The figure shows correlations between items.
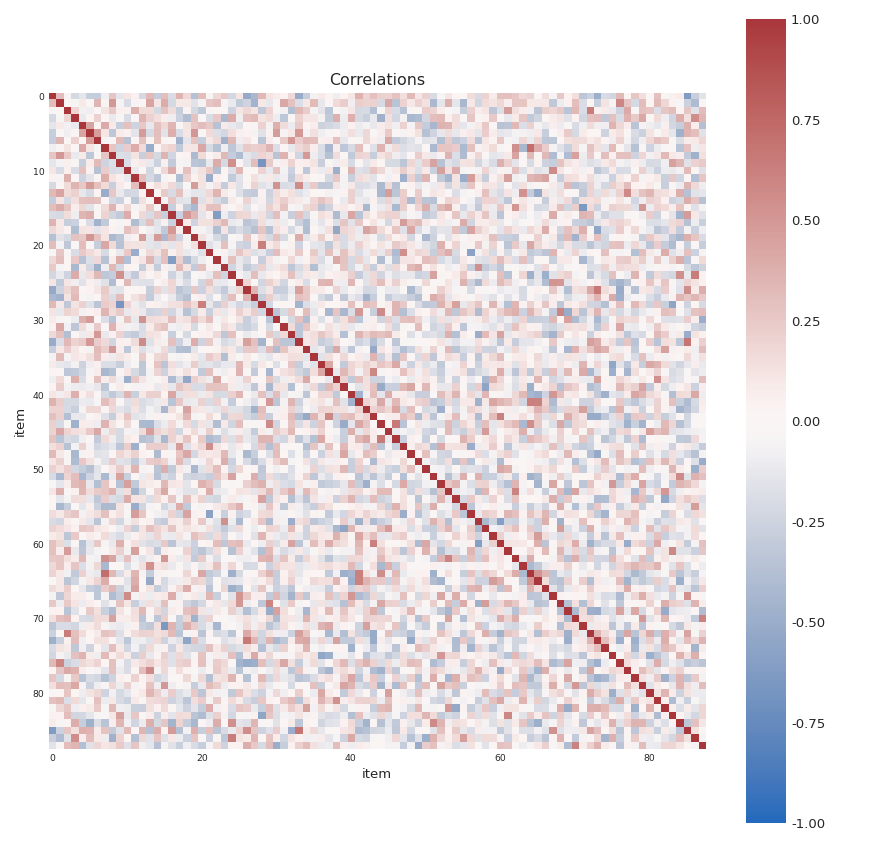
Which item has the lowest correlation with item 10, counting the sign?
38
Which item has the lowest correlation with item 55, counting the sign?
11
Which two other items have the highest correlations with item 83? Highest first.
61, 9
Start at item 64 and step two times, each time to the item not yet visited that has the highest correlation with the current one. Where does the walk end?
62
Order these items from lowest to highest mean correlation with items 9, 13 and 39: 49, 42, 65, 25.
65, 25, 42, 49
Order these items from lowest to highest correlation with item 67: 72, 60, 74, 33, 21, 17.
74, 17, 60, 72, 33, 21
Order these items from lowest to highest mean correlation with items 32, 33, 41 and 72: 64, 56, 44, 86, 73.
86, 56, 44, 64, 73
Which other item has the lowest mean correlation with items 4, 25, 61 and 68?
57
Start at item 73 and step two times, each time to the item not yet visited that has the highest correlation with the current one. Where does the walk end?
85
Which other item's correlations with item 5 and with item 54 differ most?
6
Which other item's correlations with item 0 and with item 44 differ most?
13
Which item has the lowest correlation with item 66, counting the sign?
24
